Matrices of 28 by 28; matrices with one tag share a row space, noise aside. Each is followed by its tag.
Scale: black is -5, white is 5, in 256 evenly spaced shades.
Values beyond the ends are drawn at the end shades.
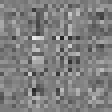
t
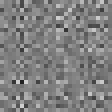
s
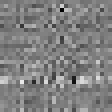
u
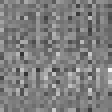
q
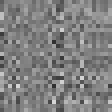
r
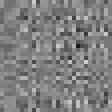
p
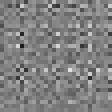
q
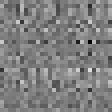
q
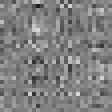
t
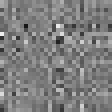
r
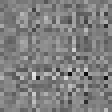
p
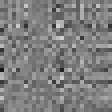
r
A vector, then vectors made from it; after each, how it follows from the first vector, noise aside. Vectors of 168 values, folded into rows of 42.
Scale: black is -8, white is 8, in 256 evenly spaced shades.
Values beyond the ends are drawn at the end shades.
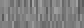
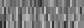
reversed, scaled up.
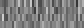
negated, scaled up.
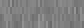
wrapped around, negated, shrunk.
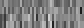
reversed, scaled up.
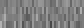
reversed, negated.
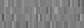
partly zeroed.
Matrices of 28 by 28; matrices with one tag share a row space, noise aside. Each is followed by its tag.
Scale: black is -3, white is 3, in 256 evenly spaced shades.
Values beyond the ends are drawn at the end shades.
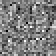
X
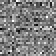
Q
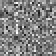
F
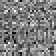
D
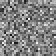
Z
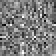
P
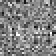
Q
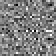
F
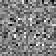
X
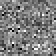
Q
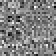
Q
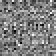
D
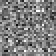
X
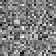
P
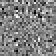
F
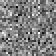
F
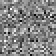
D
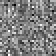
D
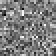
P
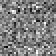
X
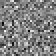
Z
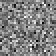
X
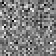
Z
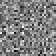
P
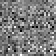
D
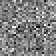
X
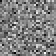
X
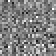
X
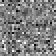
Q
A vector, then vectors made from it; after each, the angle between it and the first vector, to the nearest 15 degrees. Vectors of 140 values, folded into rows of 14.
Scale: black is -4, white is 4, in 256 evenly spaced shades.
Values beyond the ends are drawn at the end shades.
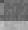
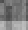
30 degrees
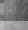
30 degrees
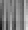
105 degrees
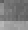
15 degrees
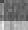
15 degrees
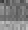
30 degrees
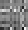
105 degrees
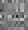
105 degrees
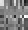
105 degrees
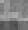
150 degrees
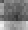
30 degrees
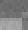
45 degrees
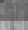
15 degrees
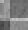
105 degrees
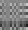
120 degrees
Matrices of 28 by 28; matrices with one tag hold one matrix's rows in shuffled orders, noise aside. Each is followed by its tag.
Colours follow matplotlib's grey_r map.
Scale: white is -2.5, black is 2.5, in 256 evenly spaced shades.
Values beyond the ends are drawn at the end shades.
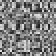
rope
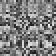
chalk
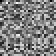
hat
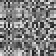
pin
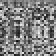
hat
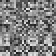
chalk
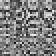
chalk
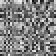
pin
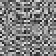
rope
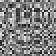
rope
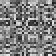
chalk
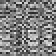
chalk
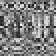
hat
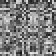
chalk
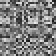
chalk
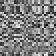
hat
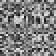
hat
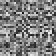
chalk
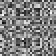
rope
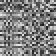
pin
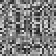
rope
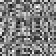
rope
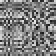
pin
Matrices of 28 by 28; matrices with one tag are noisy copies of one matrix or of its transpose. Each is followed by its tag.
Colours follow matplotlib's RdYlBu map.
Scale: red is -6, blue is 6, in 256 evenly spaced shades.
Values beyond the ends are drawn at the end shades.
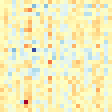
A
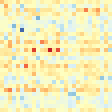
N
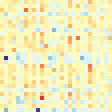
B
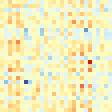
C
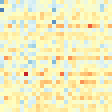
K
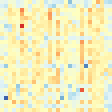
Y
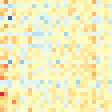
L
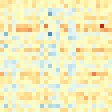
A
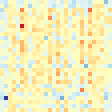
Y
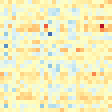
A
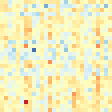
A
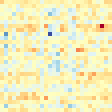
A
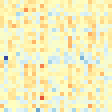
B
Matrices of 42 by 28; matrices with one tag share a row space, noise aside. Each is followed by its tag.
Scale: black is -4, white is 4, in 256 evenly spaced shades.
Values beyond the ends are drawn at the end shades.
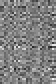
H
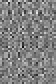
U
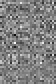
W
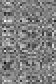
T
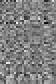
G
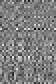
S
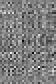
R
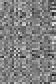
H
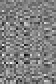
G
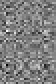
G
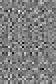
U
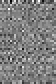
R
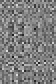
S
